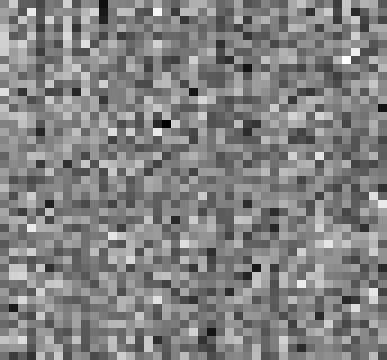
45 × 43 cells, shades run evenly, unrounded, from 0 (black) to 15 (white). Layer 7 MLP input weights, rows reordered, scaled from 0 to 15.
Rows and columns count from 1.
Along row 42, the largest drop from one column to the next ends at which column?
23
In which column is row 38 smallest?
39
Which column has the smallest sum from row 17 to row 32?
40
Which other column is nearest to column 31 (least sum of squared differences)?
11
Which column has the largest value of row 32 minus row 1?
4
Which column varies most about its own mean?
18
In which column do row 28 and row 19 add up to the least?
20
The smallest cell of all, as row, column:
16, 19
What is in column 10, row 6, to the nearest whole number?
13
